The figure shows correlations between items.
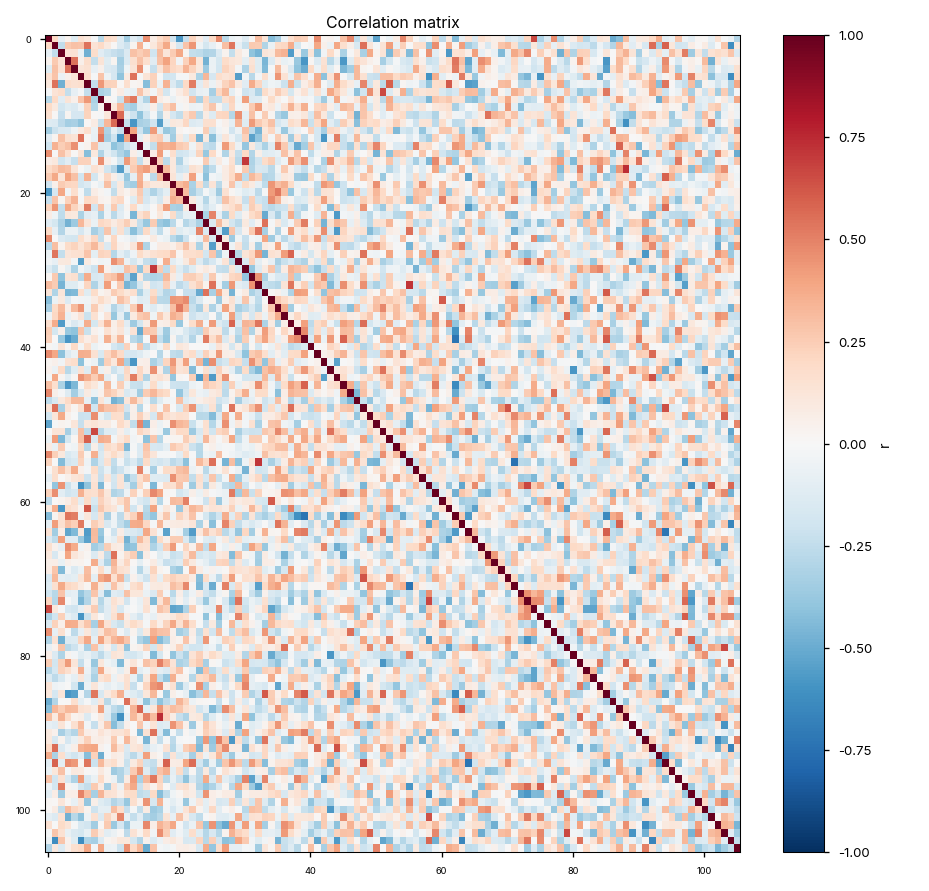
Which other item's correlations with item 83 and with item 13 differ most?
44
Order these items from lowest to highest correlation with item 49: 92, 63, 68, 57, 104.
104, 57, 68, 92, 63
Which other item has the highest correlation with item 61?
6
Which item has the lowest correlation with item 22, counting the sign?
64
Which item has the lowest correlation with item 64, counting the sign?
94
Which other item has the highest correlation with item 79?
103
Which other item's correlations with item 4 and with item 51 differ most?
85
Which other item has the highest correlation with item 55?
32
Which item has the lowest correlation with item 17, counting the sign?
11
